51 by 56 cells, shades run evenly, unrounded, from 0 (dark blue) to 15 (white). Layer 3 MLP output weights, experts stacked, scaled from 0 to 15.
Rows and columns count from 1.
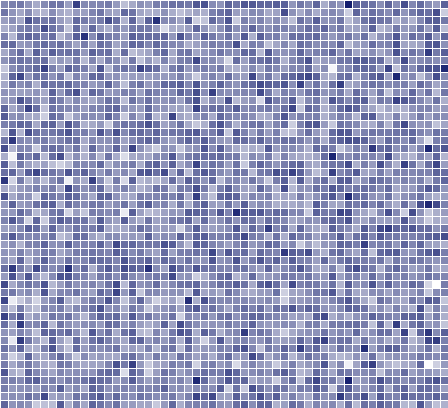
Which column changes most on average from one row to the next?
54
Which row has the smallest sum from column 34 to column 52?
1
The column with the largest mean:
16
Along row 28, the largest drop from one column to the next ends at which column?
5
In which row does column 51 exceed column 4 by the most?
14
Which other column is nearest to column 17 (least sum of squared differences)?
15
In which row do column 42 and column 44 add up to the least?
25
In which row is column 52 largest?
42
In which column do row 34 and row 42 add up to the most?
52
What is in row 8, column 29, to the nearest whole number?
12
